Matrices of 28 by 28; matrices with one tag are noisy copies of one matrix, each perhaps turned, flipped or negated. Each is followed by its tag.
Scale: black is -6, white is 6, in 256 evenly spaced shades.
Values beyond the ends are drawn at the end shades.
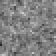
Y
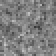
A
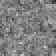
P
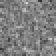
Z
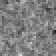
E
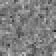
P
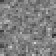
P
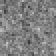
A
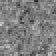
E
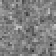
A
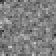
P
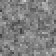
E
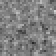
Y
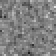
Z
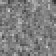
P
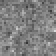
A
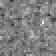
Y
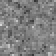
E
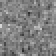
A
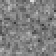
E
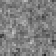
Y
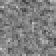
Z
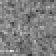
A
